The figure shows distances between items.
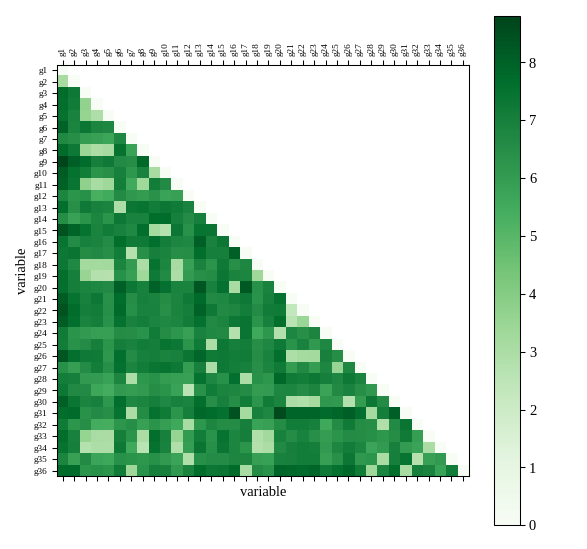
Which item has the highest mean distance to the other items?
g1
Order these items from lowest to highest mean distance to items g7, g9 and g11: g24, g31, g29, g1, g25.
g31, g29, g24, g25, g1
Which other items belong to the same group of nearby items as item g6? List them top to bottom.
g13
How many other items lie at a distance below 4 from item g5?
8
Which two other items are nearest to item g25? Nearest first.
g14, g27
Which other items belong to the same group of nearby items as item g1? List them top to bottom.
g2
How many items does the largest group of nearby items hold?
9
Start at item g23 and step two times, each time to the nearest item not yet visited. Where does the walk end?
g22
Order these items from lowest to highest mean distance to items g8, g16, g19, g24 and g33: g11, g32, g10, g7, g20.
g11, g20, g32, g7, g10
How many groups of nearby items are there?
9
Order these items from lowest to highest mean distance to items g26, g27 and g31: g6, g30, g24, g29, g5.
g30, g5, g29, g24, g6
